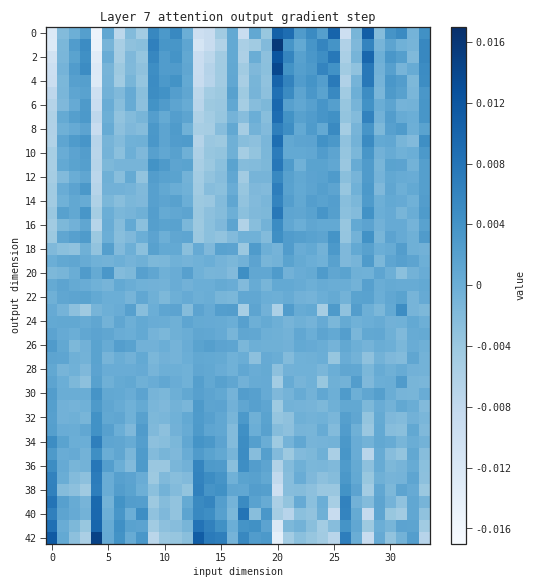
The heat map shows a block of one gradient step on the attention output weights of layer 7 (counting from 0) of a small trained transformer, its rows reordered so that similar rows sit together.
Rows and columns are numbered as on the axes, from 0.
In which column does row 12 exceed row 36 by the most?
20
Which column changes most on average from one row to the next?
17
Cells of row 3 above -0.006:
30
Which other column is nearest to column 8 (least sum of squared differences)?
19
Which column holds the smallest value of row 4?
4
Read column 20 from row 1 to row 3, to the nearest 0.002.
0.016 0.012 0.014
